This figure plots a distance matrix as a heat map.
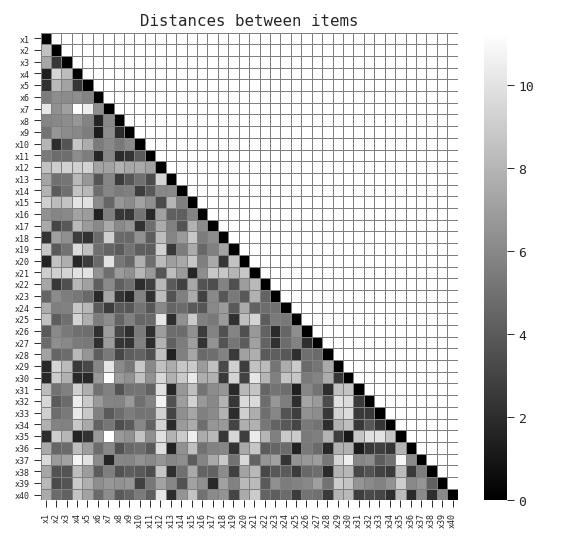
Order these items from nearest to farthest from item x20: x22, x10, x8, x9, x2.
x9, x8, x22, x10, x2
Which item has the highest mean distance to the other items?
x12
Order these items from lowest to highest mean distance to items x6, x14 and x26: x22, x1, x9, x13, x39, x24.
x9, x22, x24, x13, x39, x1
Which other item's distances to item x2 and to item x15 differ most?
x21
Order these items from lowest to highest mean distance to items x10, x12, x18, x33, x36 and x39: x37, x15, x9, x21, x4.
x9, x37, x15, x21, x4
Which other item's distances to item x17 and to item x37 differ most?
x7
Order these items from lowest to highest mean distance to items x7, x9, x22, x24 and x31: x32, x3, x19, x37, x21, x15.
x19, x37, x32, x3, x15, x21
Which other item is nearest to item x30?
x35
